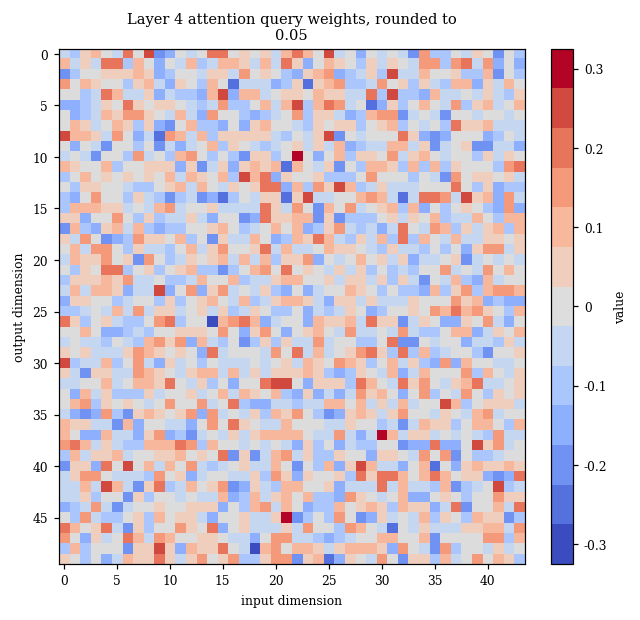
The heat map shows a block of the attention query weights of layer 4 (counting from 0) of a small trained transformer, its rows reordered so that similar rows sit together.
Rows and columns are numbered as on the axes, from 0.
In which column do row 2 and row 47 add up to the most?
31
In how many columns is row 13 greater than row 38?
21
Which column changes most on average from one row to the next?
26
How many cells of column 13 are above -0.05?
27
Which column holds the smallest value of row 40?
35
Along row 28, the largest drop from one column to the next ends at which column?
32
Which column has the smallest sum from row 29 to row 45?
5
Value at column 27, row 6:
-0.15
